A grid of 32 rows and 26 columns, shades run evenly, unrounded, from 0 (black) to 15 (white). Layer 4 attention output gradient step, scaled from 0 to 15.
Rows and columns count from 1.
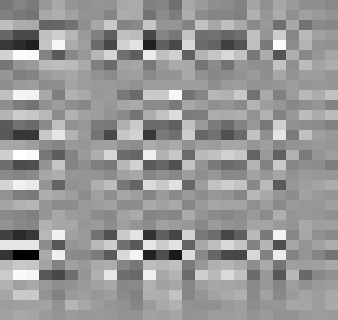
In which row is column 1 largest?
25
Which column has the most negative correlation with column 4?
16
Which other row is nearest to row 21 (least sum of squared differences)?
29
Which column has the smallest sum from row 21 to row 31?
15
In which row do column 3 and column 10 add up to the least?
26
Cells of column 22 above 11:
8
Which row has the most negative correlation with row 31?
11
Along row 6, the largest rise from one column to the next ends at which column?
12
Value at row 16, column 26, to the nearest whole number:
9
